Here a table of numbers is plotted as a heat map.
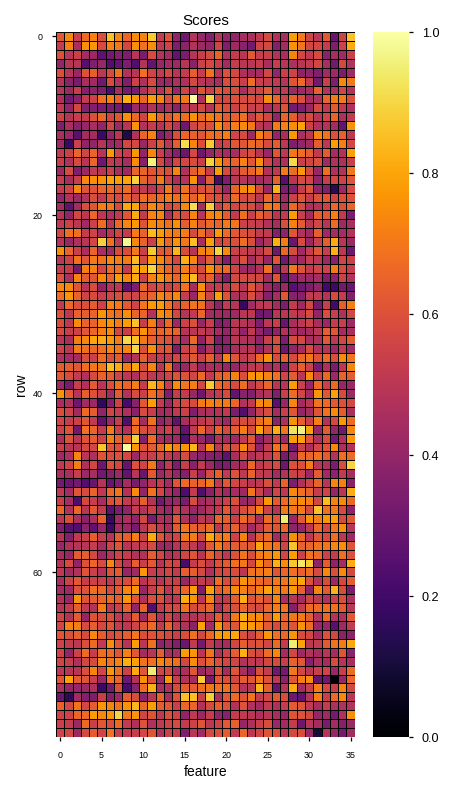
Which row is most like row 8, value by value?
6
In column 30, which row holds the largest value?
59
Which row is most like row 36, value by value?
60
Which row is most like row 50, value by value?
55
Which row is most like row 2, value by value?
49
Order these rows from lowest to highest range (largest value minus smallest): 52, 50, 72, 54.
50, 52, 54, 72
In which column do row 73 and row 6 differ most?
28
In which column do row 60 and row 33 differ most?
25
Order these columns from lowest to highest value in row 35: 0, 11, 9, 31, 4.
31, 0, 4, 11, 9
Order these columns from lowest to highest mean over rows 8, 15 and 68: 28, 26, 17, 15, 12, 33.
15, 12, 17, 26, 33, 28
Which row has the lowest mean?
3
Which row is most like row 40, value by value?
42
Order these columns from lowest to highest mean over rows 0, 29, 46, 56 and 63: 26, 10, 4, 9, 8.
26, 10, 4, 9, 8
